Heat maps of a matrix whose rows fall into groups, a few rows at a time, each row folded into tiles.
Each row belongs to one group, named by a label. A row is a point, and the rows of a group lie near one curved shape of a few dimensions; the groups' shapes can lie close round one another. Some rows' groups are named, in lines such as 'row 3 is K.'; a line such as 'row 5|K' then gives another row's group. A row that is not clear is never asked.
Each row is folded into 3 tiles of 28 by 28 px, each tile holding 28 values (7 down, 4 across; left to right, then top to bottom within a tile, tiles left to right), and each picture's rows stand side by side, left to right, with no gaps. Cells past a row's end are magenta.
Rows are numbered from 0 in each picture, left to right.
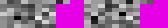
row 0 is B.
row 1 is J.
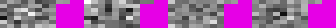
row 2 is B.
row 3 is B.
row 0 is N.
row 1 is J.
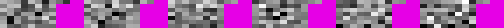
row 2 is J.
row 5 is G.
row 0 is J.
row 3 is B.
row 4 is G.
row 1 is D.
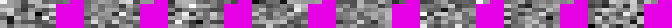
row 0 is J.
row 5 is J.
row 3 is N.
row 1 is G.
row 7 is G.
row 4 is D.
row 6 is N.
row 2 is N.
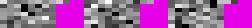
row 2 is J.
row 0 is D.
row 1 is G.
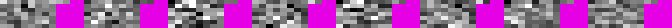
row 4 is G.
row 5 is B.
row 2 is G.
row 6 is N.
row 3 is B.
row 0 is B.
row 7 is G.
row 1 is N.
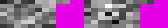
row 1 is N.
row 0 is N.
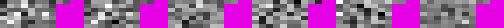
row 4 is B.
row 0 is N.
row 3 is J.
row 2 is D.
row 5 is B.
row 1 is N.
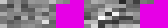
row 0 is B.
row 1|N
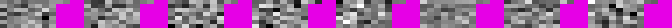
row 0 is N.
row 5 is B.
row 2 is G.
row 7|B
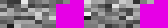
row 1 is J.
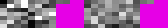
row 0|G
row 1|G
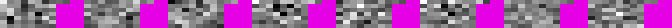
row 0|J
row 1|N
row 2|N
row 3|D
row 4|N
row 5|D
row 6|B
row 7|N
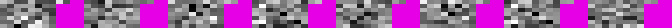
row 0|B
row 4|D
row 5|D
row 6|G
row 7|N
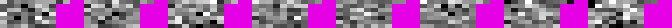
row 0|B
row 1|D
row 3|J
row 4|N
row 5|D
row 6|G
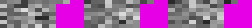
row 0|N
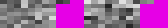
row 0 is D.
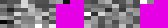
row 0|G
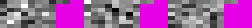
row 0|N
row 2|N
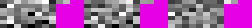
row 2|J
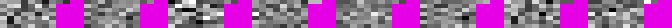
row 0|J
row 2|G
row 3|J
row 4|G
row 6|J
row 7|J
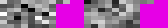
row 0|B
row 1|N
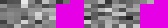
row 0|D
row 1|N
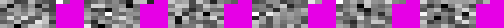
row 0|B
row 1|J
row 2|J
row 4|B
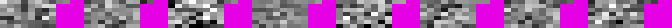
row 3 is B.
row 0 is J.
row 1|D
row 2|G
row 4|G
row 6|D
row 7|N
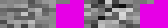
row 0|B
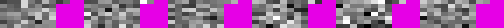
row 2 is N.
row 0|D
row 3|B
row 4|G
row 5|J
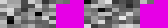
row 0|J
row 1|G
